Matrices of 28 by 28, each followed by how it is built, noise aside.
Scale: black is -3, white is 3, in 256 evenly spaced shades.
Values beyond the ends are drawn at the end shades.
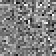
upper triangular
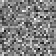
repeating rows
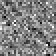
Toeplitz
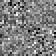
block diagonal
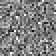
repeating rows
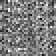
repeating rows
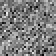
Hankel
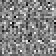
repeating columns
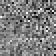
upper triangular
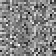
repeating rows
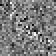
banded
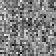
blocks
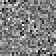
block diagonal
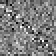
banded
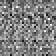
repeating columns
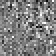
upper triangular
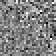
upper triangular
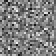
repeating rows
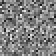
repeating columns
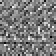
repeating columns
